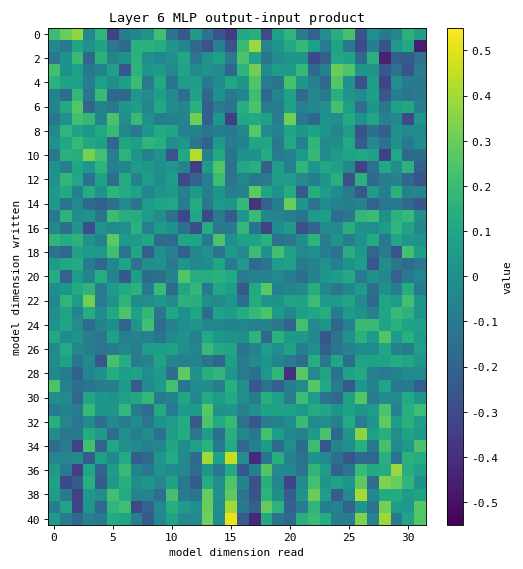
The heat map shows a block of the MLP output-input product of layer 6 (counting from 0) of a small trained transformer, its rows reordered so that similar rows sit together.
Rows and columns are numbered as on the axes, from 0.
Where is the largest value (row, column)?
40, 15
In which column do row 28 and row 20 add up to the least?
20
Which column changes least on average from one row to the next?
2
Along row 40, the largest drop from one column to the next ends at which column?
16
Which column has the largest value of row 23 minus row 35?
17
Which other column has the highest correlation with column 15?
13
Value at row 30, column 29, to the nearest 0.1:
0
